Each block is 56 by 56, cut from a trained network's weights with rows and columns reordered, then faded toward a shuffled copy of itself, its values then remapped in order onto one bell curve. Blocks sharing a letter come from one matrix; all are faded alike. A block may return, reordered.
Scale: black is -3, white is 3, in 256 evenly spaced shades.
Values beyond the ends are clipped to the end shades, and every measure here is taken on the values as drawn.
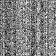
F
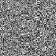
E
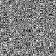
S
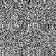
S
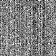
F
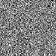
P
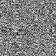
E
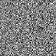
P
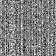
F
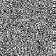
S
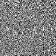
E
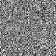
S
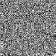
E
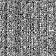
F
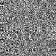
E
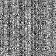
F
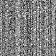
F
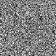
P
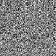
S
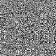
P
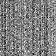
F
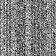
F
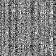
F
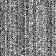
F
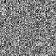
S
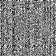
F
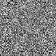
P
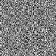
S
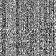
F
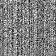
F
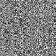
P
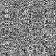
S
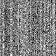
F
